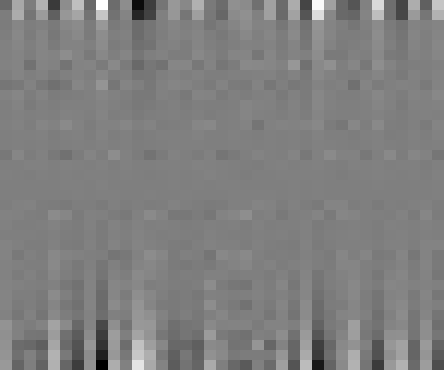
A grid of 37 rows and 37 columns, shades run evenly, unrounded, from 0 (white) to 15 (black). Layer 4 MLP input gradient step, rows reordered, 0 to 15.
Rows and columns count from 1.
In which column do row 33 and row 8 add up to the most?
9
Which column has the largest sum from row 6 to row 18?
12
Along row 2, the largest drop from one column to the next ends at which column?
27
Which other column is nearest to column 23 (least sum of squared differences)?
2
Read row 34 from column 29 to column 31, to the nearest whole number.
7 6 8
